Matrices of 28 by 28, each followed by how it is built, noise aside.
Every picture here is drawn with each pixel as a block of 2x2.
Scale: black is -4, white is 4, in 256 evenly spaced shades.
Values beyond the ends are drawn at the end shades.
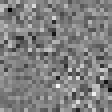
block diagonal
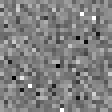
sparse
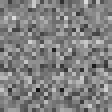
repeating columns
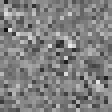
block diagonal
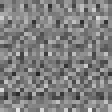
repeating columns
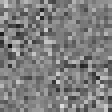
block diagonal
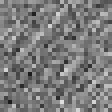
Hankel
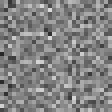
repeating rows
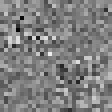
block diagonal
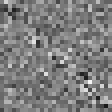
banded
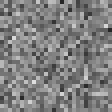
repeating rows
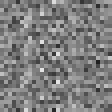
repeating rows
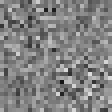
block diagonal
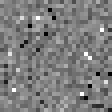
sparse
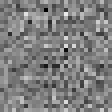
low rank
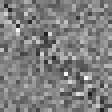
banded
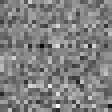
low rank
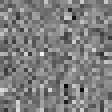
low rank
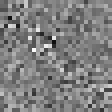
block diagonal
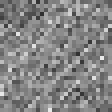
Hankel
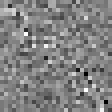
banded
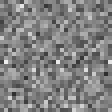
repeating columns
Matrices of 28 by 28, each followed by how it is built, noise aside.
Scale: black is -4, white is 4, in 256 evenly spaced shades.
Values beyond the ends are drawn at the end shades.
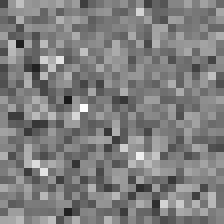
lower triangular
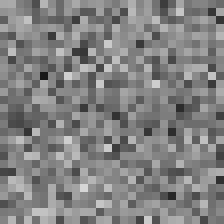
noise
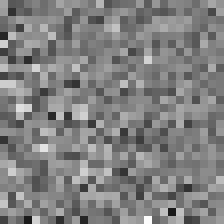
lower triangular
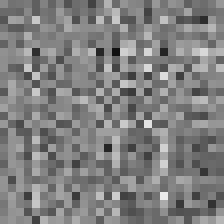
low rank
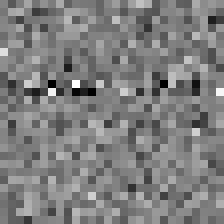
uneven rows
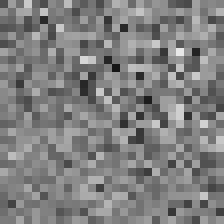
upper triangular
